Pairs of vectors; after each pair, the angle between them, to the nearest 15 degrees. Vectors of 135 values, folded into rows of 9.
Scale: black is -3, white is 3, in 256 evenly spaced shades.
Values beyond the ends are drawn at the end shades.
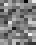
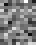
165 degrees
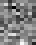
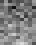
45 degrees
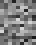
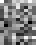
135 degrees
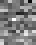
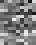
30 degrees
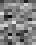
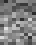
105 degrees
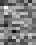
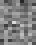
60 degrees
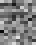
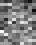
135 degrees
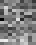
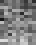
30 degrees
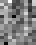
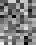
60 degrees
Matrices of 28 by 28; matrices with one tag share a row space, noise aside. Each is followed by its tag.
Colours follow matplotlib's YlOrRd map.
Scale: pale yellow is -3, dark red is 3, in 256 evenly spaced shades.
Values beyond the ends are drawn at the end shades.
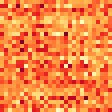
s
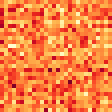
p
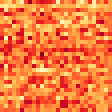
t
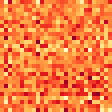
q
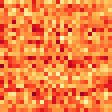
p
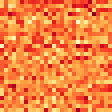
p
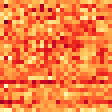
t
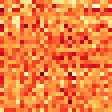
s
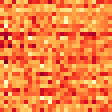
t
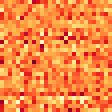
s
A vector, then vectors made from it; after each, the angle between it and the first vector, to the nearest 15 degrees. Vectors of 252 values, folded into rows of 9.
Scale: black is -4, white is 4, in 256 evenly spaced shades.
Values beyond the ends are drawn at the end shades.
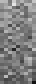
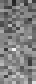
150 degrees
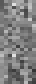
60 degrees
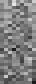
15 degrees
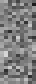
90 degrees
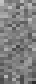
45 degrees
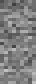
120 degrees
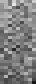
15 degrees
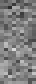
120 degrees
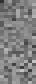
105 degrees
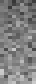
150 degrees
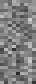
45 degrees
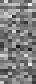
60 degrees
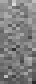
15 degrees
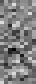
75 degrees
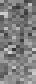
75 degrees
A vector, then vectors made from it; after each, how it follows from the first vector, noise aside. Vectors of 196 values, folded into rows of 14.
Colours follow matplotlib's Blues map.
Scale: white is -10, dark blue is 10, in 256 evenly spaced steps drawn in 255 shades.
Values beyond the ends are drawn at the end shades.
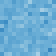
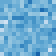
negated, scaled up.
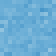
negated, shrunk.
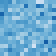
wrapped around, scaled up.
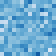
negated, scaled up.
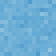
negated, shrunk.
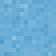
wrapped around, negated, shrunk.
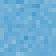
wrapped around, shrunk.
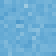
wrapped around, negated, shrunk.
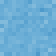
negated, shrunk.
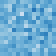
wrapped around, scaled up.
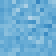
wrapped around.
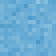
wrapped around, negated, shrunk.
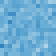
wrapped around.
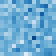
wrapped around, scaled up.
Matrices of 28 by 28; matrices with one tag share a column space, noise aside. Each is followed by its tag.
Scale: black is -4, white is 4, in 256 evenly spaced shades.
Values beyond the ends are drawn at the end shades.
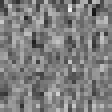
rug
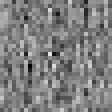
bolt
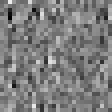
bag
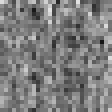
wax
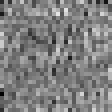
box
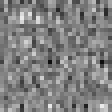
bag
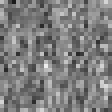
bolt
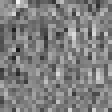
box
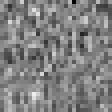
rug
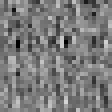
wax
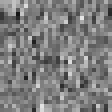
bag
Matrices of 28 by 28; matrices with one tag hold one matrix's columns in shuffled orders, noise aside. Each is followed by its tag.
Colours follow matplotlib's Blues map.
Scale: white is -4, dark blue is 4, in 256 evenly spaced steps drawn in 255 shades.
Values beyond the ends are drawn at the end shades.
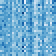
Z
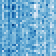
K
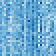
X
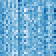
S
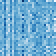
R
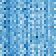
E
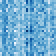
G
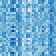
G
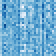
K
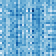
S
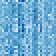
R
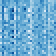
S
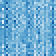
E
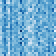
G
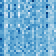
K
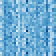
G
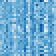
R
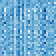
S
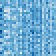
S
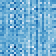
E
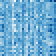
R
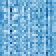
S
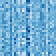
G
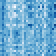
K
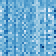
S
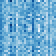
R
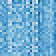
Z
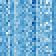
Z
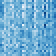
K
